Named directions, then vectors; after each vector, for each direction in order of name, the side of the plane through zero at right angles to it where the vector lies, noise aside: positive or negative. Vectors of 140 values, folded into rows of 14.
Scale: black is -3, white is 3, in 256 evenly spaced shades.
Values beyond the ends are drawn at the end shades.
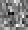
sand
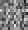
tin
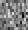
negative, positive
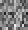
positive, positive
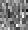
positive, negative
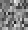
positive, positive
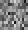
positive, positive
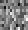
negative, positive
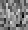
negative, positive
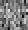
negative, positive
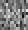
negative, positive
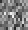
negative, negative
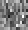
positive, negative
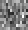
positive, negative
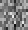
negative, negative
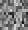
positive, positive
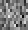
negative, positive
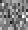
positive, negative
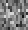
negative, positive
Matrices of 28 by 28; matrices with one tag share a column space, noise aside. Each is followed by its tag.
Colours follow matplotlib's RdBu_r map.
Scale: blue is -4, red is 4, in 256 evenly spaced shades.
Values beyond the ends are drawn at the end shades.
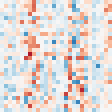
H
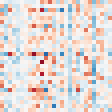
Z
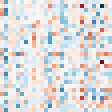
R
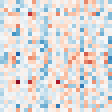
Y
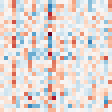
H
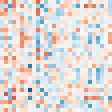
R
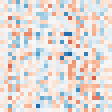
H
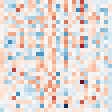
H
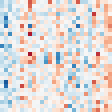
Y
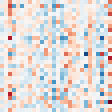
R
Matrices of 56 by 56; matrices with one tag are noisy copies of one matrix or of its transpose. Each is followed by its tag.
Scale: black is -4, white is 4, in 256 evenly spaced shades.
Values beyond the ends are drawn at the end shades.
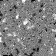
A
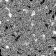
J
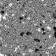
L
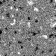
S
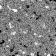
J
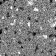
S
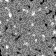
J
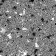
S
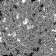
A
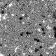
L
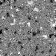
S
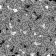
J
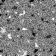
S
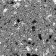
L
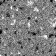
S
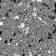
A
